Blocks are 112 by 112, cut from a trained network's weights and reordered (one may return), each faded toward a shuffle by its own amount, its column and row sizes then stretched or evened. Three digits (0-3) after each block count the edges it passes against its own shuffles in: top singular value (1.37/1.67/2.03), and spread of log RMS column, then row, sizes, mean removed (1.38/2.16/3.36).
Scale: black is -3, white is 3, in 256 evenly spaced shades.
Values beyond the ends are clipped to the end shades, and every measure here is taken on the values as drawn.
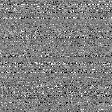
0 0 3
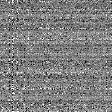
2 2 2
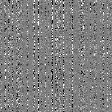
1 3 1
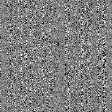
0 3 0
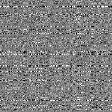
3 1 3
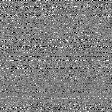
0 0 3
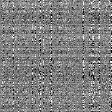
3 3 0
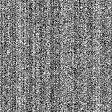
3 0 1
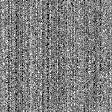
3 2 0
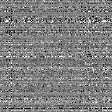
3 2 3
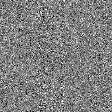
0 2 0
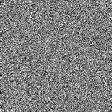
2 1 0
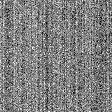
3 1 0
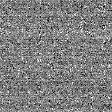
1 2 0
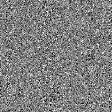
0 2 0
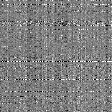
3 1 3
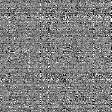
2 2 2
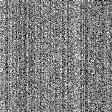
3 0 1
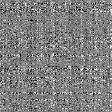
2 1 3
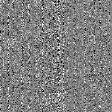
0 3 0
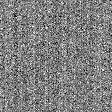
1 0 1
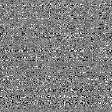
1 2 3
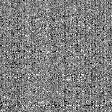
2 0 2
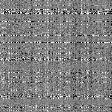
3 1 3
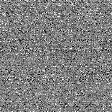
0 0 2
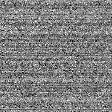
3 1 0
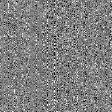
1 3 1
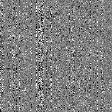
0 3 1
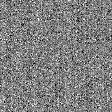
0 0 1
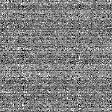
3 2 1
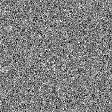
0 1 1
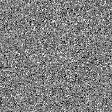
0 1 1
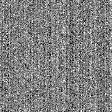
2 1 1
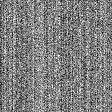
3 1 0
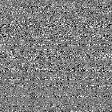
0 0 3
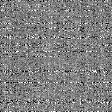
1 1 3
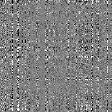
3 3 2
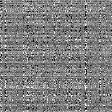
3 3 1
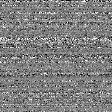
2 0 3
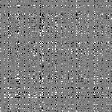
1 3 3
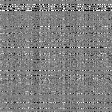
3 0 3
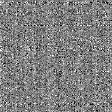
1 1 2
